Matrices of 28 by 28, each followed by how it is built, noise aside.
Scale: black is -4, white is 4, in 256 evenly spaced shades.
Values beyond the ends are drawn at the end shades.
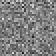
low rank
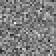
noise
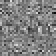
low rank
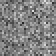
repeating rows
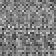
repeating columns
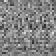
repeating columns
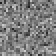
repeating rows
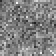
smooth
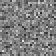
noise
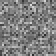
repeating columns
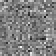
low rank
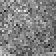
smooth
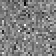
uneven columns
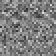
repeating columns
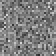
noise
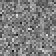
noise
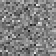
repeating rows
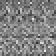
repeating columns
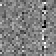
uneven columns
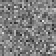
noise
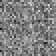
repeating rows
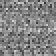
repeating columns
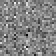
uneven columns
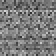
repeating columns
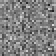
repeating rows
